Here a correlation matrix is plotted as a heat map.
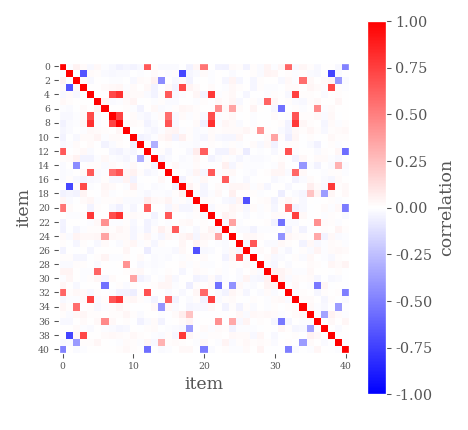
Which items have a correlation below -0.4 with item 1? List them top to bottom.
3, 17, 38
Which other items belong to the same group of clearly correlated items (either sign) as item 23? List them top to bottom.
16
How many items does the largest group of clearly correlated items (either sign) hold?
6
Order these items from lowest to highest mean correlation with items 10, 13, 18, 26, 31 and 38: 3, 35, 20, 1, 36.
1, 36, 20, 35, 3
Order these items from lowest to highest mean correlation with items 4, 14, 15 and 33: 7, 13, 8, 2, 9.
2, 13, 9, 7, 8
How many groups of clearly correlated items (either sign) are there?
13
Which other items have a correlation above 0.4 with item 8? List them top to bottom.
4, 7, 15, 21, 33
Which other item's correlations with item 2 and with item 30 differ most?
34
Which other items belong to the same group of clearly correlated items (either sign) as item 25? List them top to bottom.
27
